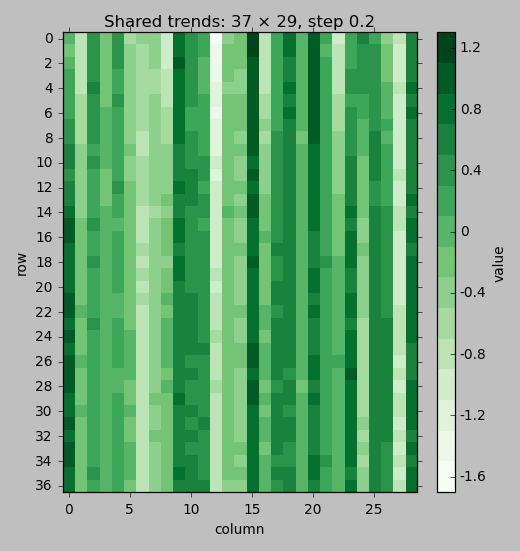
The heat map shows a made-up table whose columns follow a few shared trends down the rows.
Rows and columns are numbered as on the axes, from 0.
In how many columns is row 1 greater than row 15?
7
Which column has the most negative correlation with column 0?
24
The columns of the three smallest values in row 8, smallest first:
12, 27, 6
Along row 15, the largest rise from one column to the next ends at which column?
28
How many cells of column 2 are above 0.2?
14
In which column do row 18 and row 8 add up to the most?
15
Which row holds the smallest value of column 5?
0
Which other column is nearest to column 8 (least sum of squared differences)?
1
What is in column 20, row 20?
0.8
